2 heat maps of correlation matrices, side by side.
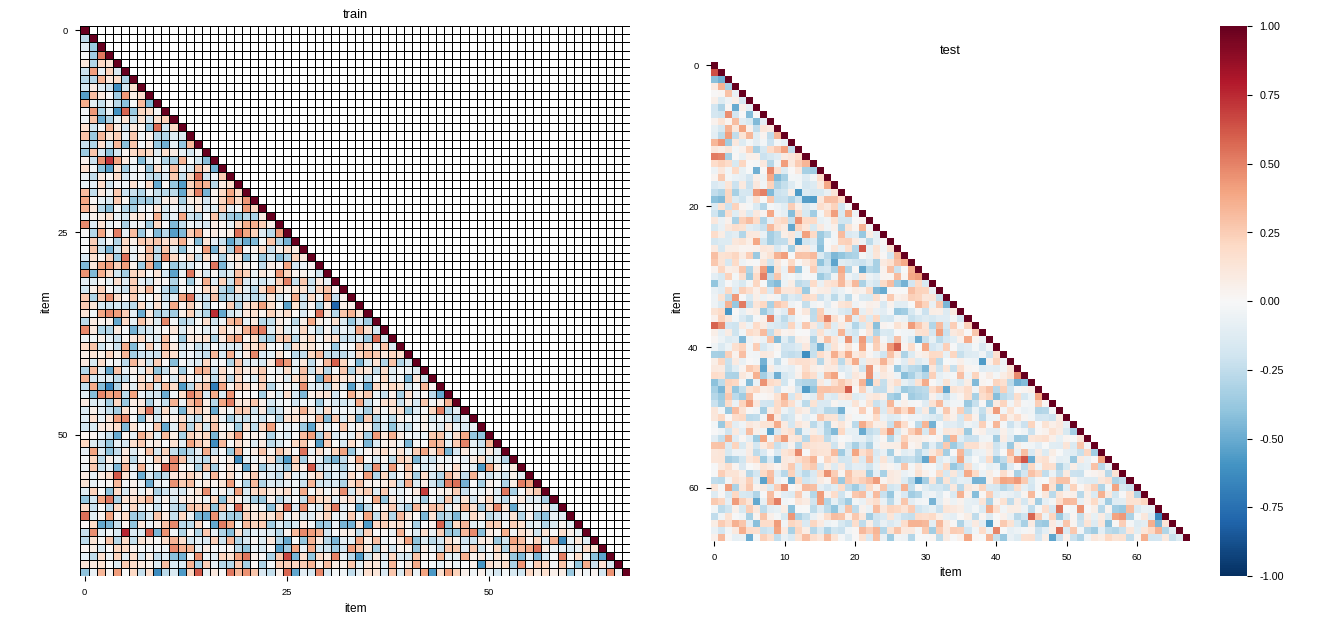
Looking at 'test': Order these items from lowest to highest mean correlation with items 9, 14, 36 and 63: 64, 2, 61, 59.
64, 61, 59, 2
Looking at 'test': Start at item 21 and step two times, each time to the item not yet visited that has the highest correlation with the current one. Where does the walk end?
40
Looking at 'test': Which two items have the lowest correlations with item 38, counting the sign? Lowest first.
42, 59
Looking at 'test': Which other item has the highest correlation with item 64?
45
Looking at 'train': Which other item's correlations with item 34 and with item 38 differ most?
31
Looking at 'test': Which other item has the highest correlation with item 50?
8
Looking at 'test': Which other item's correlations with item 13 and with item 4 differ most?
41
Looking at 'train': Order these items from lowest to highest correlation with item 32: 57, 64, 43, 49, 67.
64, 67, 43, 49, 57
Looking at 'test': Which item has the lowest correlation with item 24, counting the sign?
32
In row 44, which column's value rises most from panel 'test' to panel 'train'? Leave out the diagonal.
27
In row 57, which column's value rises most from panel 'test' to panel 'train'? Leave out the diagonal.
42
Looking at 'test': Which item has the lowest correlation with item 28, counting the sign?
17
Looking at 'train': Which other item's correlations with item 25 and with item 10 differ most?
4
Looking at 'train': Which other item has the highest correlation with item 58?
3
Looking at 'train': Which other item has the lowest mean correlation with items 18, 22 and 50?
48
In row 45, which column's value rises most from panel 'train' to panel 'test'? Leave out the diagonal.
61
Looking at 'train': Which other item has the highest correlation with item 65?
25
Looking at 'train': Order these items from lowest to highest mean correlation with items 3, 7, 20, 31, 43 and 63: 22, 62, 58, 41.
62, 22, 41, 58
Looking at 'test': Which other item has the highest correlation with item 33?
3
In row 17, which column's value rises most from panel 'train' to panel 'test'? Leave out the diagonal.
16
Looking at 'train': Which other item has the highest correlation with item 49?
23
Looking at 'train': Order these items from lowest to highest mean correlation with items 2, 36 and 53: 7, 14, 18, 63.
14, 7, 18, 63
